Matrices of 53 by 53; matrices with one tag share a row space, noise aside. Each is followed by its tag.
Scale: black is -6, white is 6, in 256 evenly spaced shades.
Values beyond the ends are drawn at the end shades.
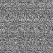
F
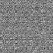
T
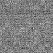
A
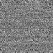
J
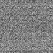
T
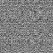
F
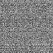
T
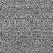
J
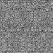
A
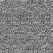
A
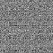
F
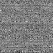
J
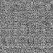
A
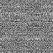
J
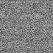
J
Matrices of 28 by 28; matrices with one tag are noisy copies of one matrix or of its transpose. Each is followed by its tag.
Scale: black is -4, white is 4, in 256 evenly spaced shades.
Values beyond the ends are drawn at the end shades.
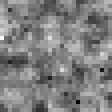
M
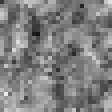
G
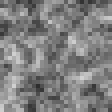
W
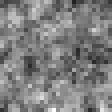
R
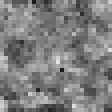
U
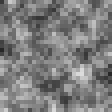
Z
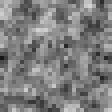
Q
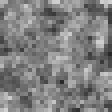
U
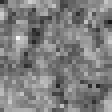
G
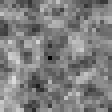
W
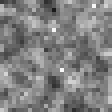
Z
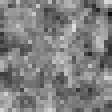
U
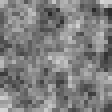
U
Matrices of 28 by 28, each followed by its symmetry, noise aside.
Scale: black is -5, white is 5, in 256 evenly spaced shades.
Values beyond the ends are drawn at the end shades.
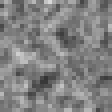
no symmetry.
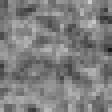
no symmetry.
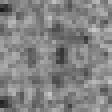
mirrored top to bottom.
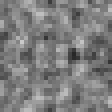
mirrored top to bottom.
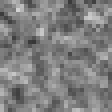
antisymmetric.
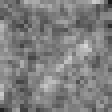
symmetric.
